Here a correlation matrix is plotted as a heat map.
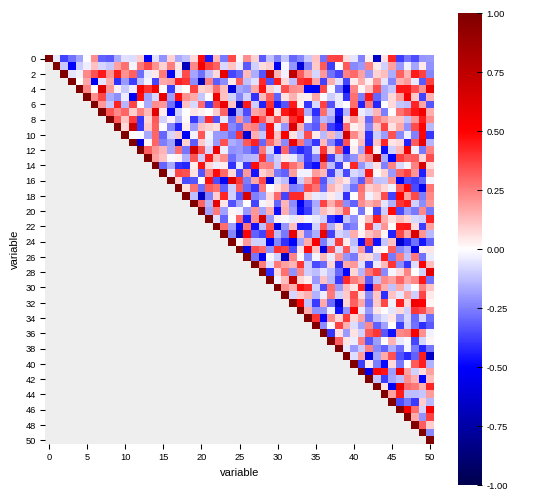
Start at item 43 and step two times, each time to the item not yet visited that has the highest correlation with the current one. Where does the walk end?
36
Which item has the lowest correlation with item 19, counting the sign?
33
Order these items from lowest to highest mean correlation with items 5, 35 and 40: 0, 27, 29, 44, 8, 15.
44, 27, 8, 0, 29, 15
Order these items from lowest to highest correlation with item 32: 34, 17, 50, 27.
17, 34, 50, 27
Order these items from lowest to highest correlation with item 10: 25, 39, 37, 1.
37, 1, 25, 39
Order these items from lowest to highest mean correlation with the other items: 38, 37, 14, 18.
38, 37, 18, 14
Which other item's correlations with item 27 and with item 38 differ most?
8
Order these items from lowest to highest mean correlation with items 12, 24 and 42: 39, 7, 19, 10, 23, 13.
39, 10, 7, 23, 13, 19
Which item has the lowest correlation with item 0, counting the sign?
43
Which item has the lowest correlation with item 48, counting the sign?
25
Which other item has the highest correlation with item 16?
24
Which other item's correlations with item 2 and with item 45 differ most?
23
